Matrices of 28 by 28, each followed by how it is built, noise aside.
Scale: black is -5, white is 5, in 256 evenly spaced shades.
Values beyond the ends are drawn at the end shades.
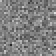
blocks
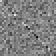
diagonal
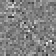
block diagonal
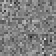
block diagonal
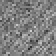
Hankel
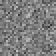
repeating rows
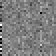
uneven columns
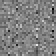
uneven columns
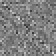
diagonal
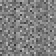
repeating rows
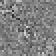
block diagonal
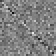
diagonal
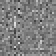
uneven columns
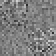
block diagonal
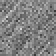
Hankel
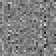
uneven columns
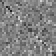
diagonal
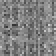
blocks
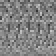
repeating columns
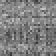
blocks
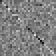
diagonal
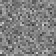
repeating rows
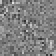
block diagonal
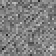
Hankel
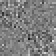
block diagonal
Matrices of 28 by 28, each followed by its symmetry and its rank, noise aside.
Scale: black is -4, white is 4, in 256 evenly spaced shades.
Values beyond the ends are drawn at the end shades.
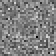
symmetric, rank seven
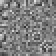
symmetric, rank seven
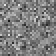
symmetric, rank seven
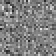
antisymmetric, rank six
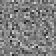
antisymmetric, rank eight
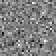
antisymmetric, rank eight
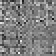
antisymmetric, rank six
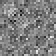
symmetric, rank six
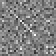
symmetric, rank six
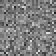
no symmetry, rank eight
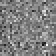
no symmetry, rank six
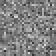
symmetric, rank seven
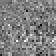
antisymmetric, rank six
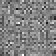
no symmetry, rank six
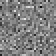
no symmetry, rank seven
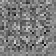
symmetric, rank six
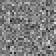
no symmetry, rank seven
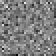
symmetric, rank eight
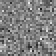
antisymmetric, rank six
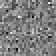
no symmetry, rank six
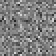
antisymmetric, rank six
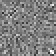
symmetric, rank six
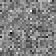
symmetric, rank six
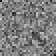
symmetric, rank eight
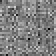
no symmetry, rank eight
